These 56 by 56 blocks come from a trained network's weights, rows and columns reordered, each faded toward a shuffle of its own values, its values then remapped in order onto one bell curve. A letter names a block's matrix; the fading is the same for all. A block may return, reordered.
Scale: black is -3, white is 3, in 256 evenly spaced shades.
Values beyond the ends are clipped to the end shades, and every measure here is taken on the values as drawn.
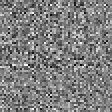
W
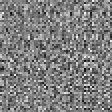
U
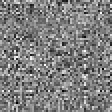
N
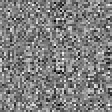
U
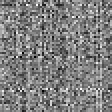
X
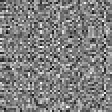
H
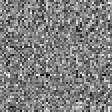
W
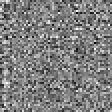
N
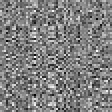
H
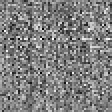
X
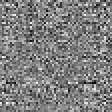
W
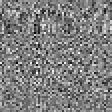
N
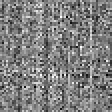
X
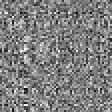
W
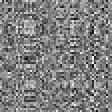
H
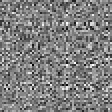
U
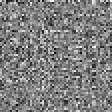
N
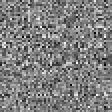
N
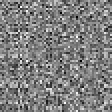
H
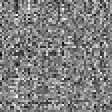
N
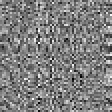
H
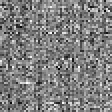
X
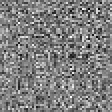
N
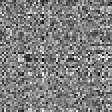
U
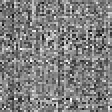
X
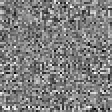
N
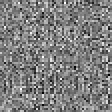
H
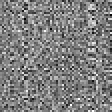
H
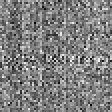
X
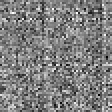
X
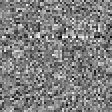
W
